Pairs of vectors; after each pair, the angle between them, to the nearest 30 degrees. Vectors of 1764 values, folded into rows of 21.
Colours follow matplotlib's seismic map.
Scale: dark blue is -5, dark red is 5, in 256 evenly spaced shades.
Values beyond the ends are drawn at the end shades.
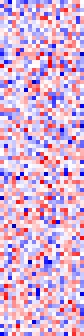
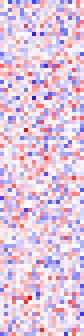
60 degrees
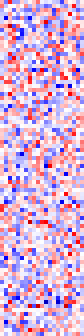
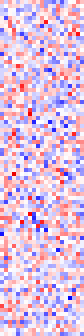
60 degrees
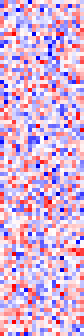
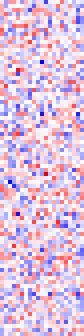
120 degrees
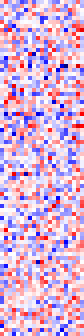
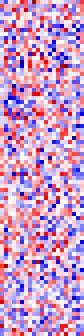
150 degrees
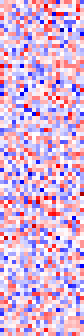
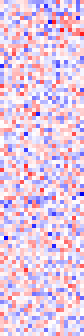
150 degrees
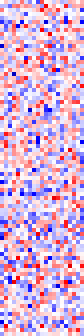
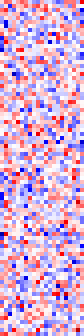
60 degrees
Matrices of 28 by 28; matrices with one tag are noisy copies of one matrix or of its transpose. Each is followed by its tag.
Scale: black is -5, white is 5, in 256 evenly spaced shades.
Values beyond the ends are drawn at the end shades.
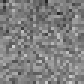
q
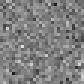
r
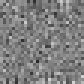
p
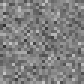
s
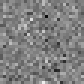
s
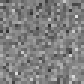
q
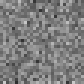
p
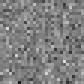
r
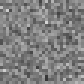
r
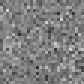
r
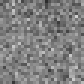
q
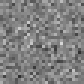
s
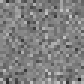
p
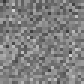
q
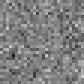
r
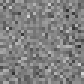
r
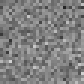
p
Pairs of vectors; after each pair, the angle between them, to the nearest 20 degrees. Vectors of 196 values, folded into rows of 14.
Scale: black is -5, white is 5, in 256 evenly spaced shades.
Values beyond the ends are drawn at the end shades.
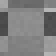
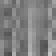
80 degrees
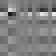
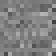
60 degrees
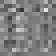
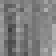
60 degrees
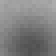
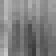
40 degrees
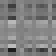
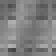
40 degrees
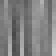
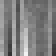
120 degrees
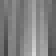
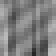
140 degrees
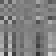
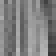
100 degrees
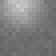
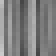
100 degrees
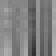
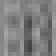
60 degrees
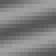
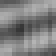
20 degrees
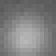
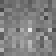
60 degrees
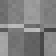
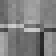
20 degrees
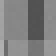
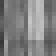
160 degrees
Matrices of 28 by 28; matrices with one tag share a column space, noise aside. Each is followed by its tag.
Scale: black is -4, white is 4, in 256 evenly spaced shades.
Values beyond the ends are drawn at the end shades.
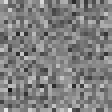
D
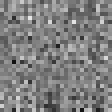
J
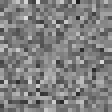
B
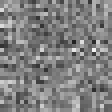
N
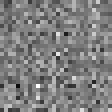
D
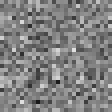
B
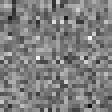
J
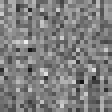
N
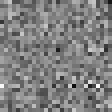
D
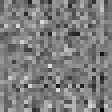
D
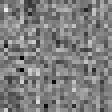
N
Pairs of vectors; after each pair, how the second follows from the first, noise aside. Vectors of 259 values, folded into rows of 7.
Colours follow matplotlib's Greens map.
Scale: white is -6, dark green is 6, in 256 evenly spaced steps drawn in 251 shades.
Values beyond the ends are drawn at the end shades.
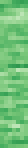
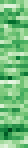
reversed, negated, scaled up.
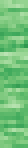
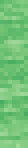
reversed, shrunk.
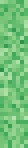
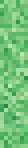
reversed.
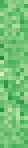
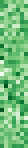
scaled up.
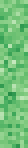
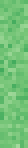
negated, shrunk.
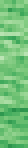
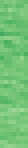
negated, shrunk.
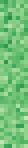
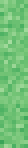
negated, shrunk.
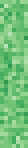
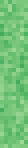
reversed, shrunk.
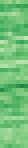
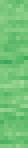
reversed, shrunk.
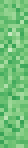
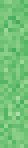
reversed, shrunk.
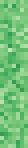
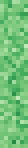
reversed.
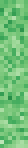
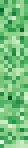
scaled up.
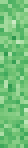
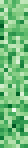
reversed, negated, scaled up.
